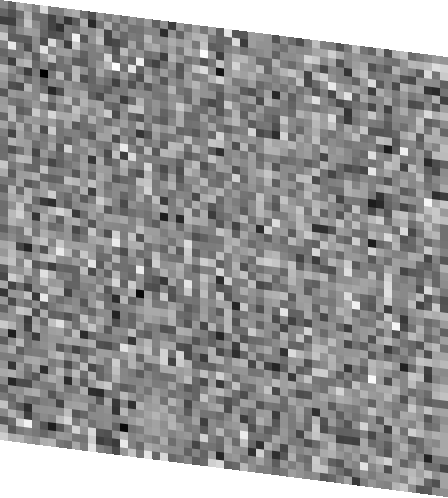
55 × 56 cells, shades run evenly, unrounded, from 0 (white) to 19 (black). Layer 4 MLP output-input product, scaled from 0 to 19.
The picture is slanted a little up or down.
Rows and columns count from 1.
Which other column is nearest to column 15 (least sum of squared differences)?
44
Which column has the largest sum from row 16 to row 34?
21
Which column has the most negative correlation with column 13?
52
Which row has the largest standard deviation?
42
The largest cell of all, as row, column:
9, 6
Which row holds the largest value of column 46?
16
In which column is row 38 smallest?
32
